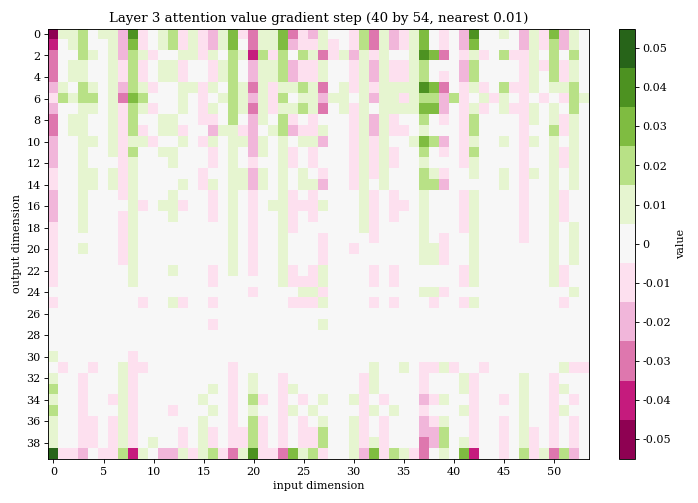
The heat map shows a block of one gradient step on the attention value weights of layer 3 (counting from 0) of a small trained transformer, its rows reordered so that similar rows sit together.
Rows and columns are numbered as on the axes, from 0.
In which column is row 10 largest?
37
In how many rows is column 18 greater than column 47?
23
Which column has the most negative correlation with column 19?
27
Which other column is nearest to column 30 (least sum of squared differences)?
15
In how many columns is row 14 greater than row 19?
15
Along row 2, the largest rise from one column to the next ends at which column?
21
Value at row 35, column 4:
0
